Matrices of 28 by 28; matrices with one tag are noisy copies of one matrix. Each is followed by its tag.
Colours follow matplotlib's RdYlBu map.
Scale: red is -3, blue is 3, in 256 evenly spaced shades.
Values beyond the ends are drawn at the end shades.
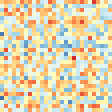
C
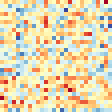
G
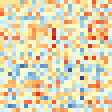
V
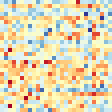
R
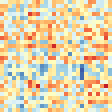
V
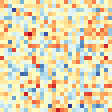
V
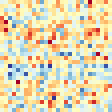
V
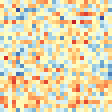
G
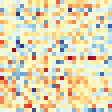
G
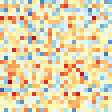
R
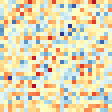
C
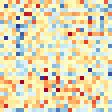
G
